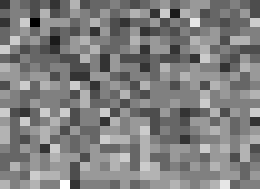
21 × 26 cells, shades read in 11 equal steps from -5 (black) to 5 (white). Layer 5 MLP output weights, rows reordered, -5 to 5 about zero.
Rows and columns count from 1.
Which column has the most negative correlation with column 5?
21
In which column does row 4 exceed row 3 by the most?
4
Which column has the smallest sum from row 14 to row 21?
8
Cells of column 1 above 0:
9
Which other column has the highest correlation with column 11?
5
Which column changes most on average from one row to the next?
3
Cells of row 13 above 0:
9
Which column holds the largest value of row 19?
15
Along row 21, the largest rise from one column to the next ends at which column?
7
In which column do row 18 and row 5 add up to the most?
25
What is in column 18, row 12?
1
